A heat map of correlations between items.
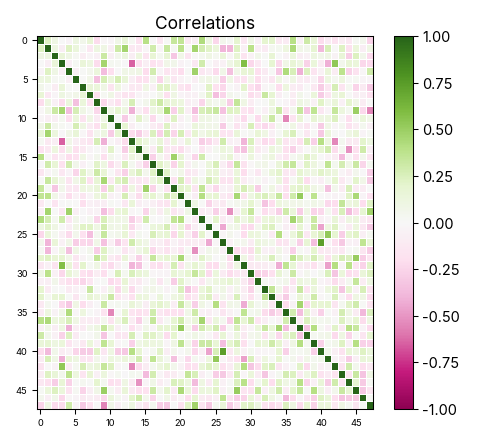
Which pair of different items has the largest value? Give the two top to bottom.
26, 40
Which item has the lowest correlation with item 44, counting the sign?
14
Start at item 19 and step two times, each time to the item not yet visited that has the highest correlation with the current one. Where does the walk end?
0
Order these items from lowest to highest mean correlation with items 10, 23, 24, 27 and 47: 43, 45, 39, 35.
35, 43, 45, 39
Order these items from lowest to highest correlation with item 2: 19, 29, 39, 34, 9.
19, 29, 34, 39, 9
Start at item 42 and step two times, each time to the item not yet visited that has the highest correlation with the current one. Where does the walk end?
29
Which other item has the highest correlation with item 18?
9
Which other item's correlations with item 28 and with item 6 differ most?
45
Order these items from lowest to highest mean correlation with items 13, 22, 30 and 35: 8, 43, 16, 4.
8, 16, 43, 4
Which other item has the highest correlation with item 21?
43
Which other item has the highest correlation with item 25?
41
